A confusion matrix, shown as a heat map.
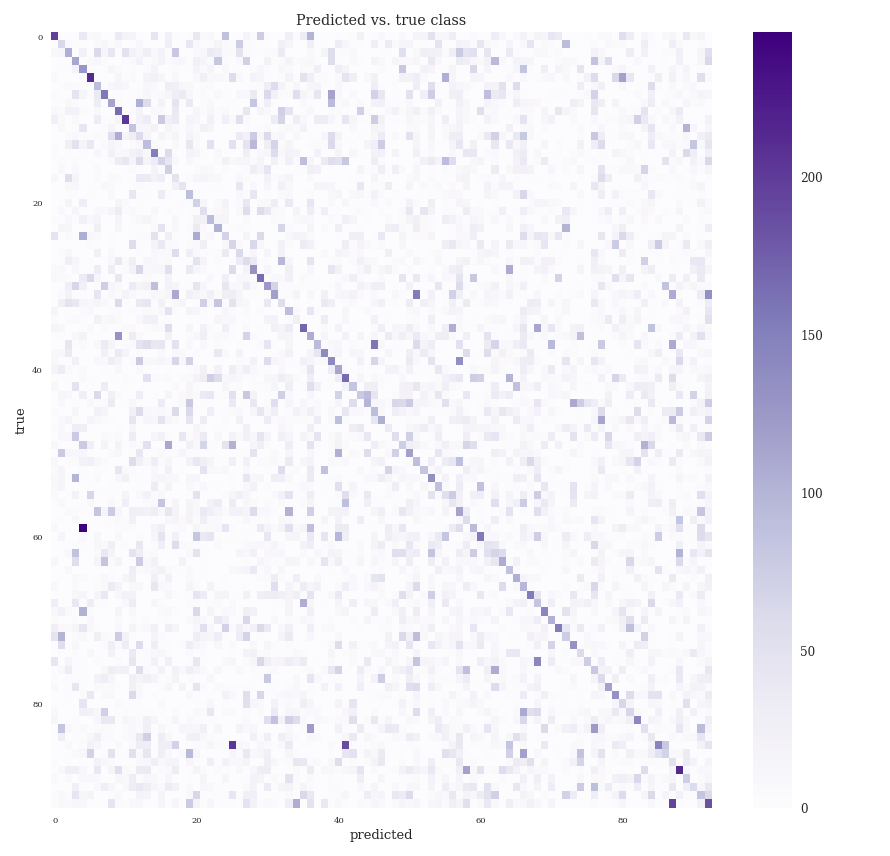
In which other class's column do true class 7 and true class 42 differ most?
39
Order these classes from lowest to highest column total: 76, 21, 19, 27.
21, 19, 27, 76
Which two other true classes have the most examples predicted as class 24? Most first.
0, 71
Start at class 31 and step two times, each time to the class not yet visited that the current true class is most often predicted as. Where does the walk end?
57
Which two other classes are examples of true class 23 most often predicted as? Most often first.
72, 32
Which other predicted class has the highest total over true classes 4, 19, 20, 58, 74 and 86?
66
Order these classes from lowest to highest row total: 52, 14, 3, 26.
26, 52, 14, 3
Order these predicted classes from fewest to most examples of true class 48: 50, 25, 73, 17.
17, 25, 73, 50
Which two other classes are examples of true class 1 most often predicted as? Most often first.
72, 26
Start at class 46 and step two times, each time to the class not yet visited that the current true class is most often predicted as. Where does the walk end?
30
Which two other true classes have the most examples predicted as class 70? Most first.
37, 73
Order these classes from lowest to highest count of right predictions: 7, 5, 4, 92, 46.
46, 4, 7, 92, 5
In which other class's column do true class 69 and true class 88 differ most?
58
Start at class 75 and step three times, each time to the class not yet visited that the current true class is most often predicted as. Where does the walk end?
56
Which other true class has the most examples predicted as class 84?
35
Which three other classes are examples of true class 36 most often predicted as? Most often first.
9, 74, 27
